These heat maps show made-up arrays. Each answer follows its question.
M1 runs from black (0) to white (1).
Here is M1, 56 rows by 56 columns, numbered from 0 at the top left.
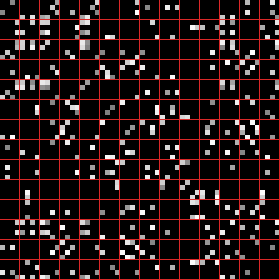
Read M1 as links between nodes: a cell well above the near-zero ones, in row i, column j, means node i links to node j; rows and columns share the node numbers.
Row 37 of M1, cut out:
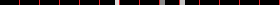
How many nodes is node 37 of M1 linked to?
3
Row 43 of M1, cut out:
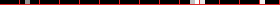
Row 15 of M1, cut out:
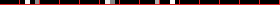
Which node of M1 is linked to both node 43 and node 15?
node 5
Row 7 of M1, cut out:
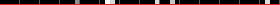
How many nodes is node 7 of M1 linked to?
6
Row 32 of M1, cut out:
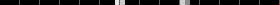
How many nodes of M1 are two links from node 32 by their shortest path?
8
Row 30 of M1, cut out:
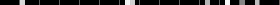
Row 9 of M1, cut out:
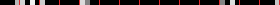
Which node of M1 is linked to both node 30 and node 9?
node 4
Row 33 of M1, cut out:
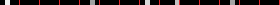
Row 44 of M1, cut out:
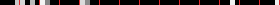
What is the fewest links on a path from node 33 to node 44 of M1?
2
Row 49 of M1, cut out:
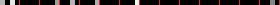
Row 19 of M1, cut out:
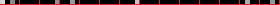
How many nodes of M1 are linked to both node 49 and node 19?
6
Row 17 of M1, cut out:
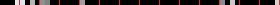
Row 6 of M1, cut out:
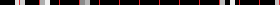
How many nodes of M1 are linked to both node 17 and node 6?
8
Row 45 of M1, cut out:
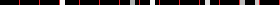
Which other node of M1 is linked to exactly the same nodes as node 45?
node 25
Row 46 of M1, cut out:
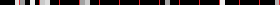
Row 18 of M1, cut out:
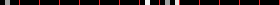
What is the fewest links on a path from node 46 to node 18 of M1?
2
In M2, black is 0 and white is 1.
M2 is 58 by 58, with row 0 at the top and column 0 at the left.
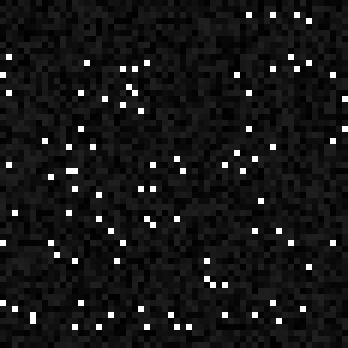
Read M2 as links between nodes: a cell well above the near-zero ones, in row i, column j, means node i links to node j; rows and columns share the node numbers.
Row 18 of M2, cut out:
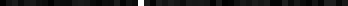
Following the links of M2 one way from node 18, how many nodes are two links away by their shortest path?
2
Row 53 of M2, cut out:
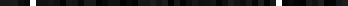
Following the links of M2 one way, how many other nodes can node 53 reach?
3
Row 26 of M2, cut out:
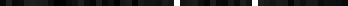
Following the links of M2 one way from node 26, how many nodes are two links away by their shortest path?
2
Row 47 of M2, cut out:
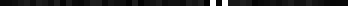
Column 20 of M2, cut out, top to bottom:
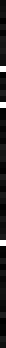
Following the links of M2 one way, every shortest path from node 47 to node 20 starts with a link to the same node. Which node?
node 35
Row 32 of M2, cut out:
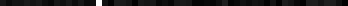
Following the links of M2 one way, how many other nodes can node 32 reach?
4
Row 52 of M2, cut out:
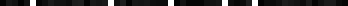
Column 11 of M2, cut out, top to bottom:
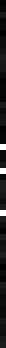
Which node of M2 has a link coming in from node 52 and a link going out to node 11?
node 28
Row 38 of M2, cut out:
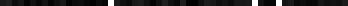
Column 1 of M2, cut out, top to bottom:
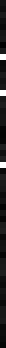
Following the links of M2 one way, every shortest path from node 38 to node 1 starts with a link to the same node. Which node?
node 42
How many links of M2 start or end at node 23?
5
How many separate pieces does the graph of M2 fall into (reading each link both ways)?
4
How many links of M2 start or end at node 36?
3
